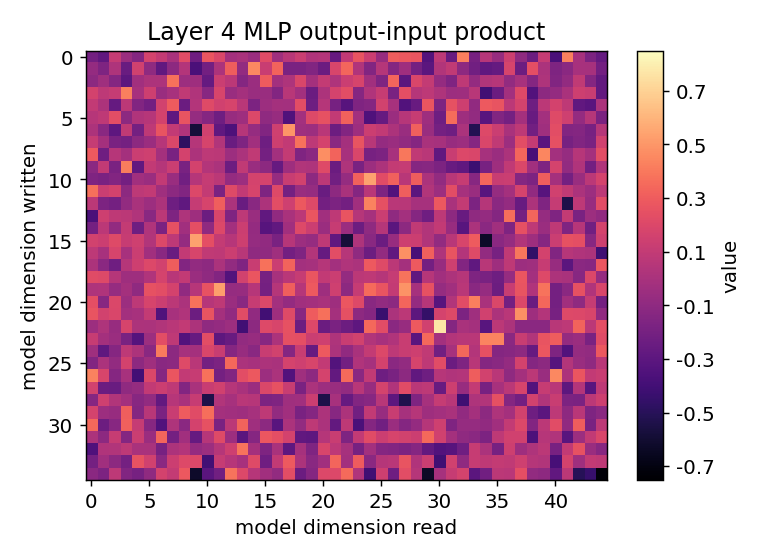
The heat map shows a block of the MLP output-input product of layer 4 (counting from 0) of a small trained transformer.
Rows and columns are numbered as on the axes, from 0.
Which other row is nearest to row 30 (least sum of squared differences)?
29
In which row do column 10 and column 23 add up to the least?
28
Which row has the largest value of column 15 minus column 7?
31
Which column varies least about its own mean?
5
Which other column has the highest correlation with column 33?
9
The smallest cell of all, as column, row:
44, 34
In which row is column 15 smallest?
21
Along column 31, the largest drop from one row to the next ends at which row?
6
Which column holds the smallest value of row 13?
0
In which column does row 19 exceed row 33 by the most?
10
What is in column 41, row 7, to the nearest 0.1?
-0.2
